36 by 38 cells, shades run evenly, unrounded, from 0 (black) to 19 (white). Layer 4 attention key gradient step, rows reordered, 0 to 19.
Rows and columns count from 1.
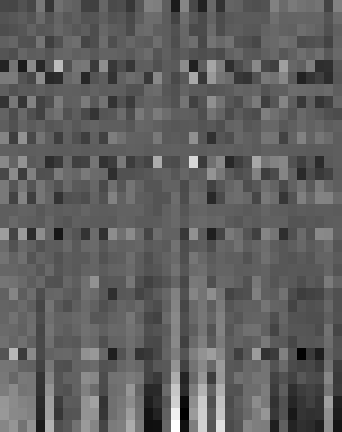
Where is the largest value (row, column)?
36, 20
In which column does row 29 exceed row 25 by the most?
13
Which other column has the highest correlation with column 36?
34
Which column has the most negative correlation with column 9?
3
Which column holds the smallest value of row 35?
21
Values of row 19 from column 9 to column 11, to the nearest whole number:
7 7 7
